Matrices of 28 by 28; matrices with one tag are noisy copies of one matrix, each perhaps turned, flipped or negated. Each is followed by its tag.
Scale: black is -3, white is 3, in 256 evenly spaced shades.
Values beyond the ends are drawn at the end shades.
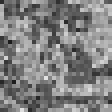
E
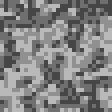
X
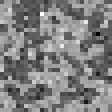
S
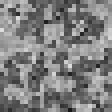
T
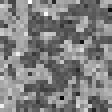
X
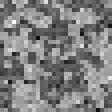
S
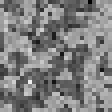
X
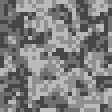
X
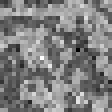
E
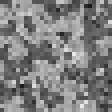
X
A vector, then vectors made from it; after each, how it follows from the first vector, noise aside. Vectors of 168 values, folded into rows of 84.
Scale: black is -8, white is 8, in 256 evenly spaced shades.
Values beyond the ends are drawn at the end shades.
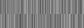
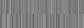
reversed, negated, shrunk.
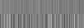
wrapped around, partly zeroed.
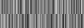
wrapped around, scaled up.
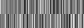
negated, scaled up.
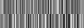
wrapped around, scaled up.
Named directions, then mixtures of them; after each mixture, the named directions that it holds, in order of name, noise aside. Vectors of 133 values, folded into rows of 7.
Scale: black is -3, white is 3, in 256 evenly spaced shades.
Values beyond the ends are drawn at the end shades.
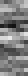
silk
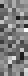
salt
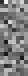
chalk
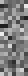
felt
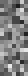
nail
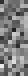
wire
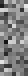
chalk, felt.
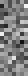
felt, salt, wire.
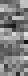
silk, wire.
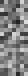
nail, salt, wire.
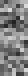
nail, salt, silk.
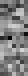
nail, silk.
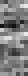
silk.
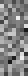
salt.
